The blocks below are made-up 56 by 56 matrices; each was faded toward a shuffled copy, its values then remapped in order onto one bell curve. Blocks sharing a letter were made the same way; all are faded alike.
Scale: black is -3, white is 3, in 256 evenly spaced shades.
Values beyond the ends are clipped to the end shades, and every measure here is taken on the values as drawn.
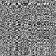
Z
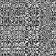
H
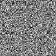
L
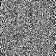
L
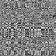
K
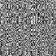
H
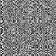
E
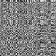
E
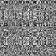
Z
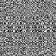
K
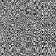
H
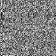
L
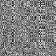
E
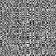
E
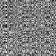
E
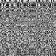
K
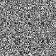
L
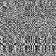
Z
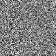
L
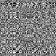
K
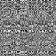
K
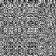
Z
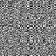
Z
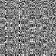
H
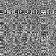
K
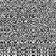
K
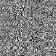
L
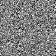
L
